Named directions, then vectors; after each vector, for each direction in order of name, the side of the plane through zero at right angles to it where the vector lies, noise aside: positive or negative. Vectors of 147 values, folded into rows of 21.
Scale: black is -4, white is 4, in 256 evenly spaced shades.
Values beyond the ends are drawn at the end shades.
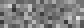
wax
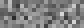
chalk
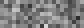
negative, negative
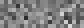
positive, negative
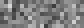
positive, positive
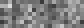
positive, positive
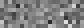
positive, negative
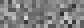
negative, positive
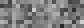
negative, negative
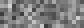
positive, positive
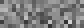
negative, positive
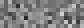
positive, negative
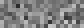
positive, negative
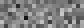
positive, negative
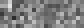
positive, positive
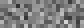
positive, negative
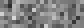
negative, negative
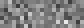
positive, negative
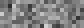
negative, negative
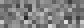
positive, negative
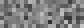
positive, negative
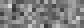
positive, positive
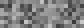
negative, negative
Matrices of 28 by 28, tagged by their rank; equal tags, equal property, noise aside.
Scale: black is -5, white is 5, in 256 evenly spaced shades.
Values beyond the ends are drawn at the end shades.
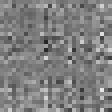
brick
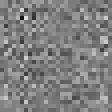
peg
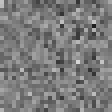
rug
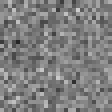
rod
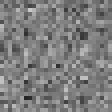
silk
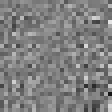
peg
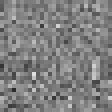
peg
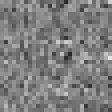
peg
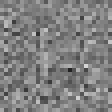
silk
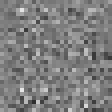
rug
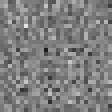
silk
